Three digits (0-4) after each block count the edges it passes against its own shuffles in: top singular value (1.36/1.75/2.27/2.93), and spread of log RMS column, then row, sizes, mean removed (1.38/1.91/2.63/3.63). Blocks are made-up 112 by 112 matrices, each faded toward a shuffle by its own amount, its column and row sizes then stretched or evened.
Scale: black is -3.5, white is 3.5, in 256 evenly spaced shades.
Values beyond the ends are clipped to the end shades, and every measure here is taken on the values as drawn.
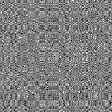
4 2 0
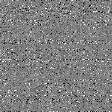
1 1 3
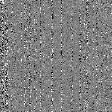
0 4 0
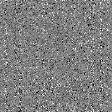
1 3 1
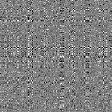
4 3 3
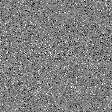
0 0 1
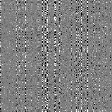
4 4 1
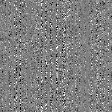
0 4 0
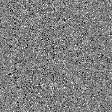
1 2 1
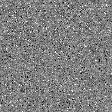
0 1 1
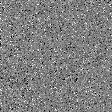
0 1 0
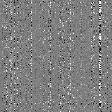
3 4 1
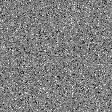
0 0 0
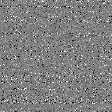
0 1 3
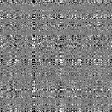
4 3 4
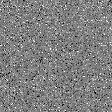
2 0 1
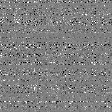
1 2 4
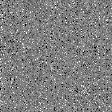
0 3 0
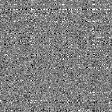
2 2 3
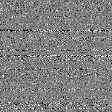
1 0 4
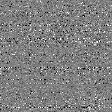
1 1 3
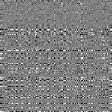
4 3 4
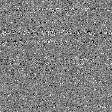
0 0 3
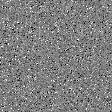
0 0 1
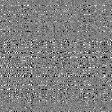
3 2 4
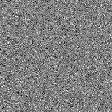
3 0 0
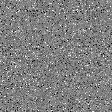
1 0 1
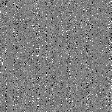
0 3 0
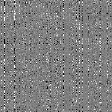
3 4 2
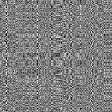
4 4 0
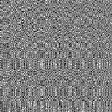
4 2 1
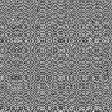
4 0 3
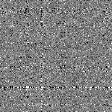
2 2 3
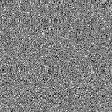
3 0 1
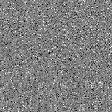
3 0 0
